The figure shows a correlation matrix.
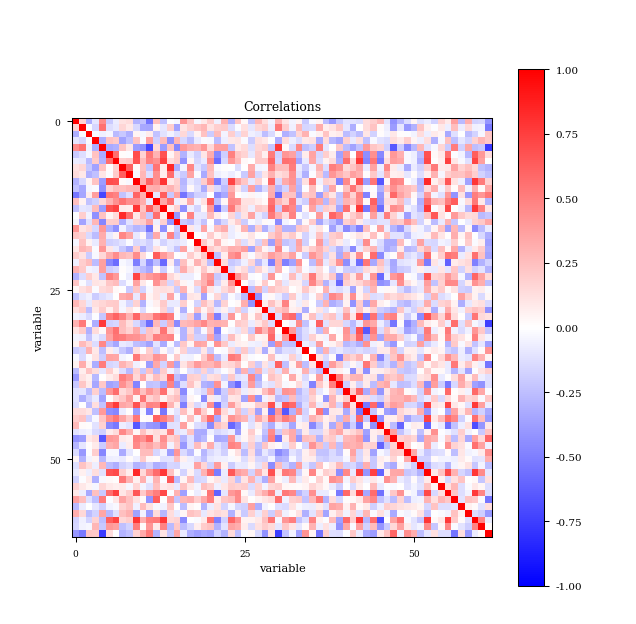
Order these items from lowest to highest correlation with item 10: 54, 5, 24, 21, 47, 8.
21, 54, 24, 5, 8, 47
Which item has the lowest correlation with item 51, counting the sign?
29
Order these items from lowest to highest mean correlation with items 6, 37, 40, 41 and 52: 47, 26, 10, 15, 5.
26, 15, 10, 47, 5
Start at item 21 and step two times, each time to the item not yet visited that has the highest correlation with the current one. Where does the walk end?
36
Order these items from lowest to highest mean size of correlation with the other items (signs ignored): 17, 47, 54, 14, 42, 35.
54, 17, 35, 14, 47, 42
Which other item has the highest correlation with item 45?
16
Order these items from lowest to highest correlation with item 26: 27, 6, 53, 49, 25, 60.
27, 25, 60, 6, 49, 53
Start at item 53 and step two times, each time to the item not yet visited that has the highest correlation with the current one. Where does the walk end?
7
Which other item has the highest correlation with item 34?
61
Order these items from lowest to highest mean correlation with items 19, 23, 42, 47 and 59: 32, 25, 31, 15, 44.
15, 25, 31, 32, 44
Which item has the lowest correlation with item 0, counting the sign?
11
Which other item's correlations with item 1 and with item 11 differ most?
4
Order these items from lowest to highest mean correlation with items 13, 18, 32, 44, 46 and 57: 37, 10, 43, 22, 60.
43, 22, 37, 60, 10
